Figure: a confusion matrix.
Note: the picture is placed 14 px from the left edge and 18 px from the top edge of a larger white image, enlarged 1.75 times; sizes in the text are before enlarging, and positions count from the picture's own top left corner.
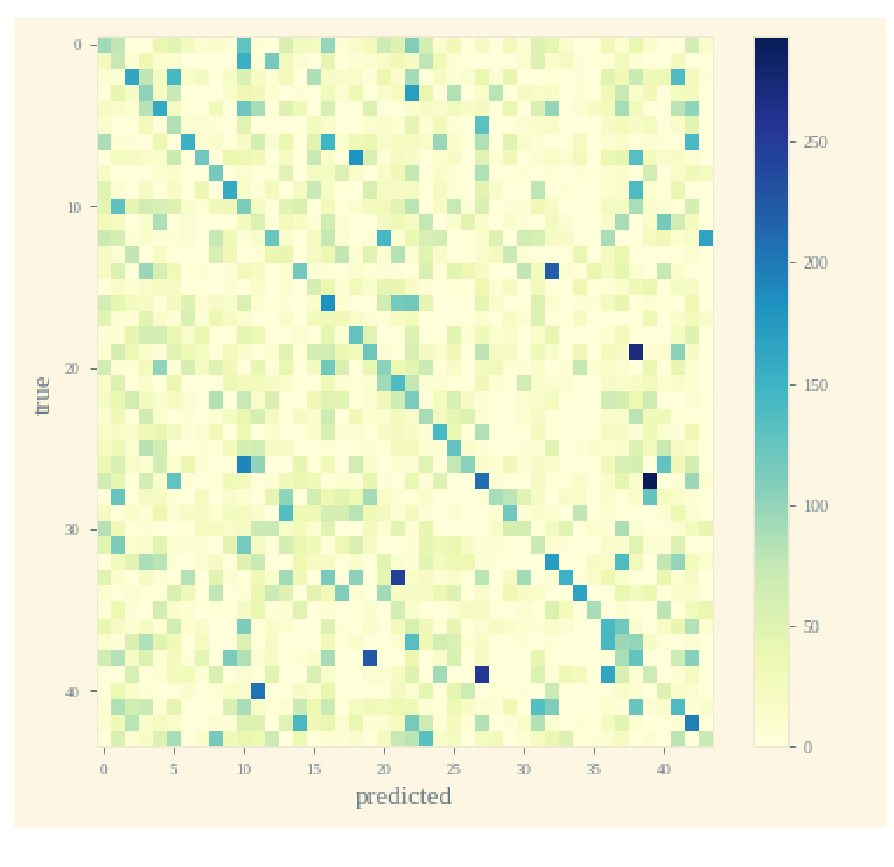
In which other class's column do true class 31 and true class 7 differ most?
18
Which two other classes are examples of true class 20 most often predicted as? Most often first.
16, 4
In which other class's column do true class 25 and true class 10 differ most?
1
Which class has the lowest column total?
35
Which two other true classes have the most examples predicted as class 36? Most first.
39, 37
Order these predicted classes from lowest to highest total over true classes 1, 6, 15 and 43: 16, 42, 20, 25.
25, 20, 42, 16
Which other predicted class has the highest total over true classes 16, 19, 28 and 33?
21
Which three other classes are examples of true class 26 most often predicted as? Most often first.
10, 40, 11
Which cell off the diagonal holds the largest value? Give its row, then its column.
27, 39
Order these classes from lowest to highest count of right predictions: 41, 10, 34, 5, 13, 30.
13, 30, 5, 10, 41, 34
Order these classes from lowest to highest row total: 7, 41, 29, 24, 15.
15, 24, 29, 7, 41
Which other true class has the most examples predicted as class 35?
14
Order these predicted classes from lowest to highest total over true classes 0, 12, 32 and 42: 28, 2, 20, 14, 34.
34, 28, 2, 14, 20
